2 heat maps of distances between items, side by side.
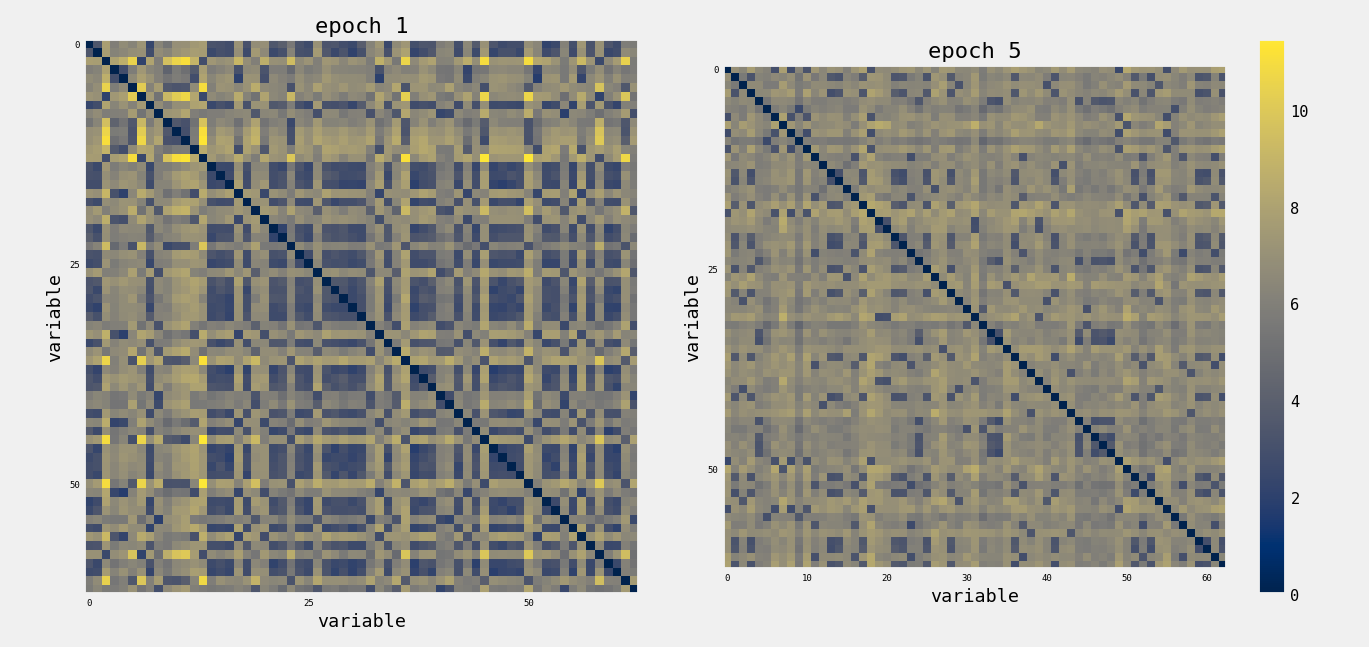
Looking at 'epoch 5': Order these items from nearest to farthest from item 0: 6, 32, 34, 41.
6, 32, 34, 41
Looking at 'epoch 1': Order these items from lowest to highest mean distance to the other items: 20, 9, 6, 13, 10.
9, 20, 10, 6, 13
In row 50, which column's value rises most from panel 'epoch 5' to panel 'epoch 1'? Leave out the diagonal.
13
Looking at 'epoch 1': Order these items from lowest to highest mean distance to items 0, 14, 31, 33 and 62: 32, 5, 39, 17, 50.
39, 32, 17, 5, 50
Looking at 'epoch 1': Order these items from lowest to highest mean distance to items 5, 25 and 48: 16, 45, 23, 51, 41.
16, 23, 45, 51, 41
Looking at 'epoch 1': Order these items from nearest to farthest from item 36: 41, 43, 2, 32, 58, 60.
43, 60, 32, 41, 58, 2
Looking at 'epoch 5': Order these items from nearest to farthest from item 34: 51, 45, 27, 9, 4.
4, 9, 45, 51, 27
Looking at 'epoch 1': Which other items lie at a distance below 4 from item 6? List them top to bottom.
2, 13, 58
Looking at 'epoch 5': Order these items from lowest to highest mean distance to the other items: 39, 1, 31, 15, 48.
1, 48, 15, 39, 31
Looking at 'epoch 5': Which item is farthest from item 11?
18
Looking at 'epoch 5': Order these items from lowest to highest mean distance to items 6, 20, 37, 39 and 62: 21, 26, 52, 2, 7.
52, 21, 2, 26, 7
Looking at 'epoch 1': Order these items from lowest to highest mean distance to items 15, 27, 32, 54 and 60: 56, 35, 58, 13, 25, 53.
25, 53, 35, 58, 13, 56
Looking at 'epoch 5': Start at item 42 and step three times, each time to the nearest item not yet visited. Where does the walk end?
26
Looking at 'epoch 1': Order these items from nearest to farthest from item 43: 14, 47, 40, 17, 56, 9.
17, 56, 9, 40, 14, 47
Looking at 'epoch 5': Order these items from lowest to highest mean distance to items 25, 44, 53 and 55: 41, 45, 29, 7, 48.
41, 48, 45, 29, 7
